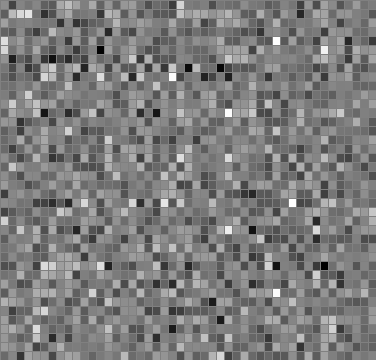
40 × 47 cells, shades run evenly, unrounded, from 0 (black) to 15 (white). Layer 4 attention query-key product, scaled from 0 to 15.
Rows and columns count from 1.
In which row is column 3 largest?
2
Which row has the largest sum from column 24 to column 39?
13
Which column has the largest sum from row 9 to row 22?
14
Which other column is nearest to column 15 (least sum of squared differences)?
25
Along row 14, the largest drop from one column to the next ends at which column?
3
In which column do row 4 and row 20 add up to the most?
15
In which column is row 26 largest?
29
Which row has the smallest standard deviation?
10
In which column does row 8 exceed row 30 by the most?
35
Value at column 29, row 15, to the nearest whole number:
9
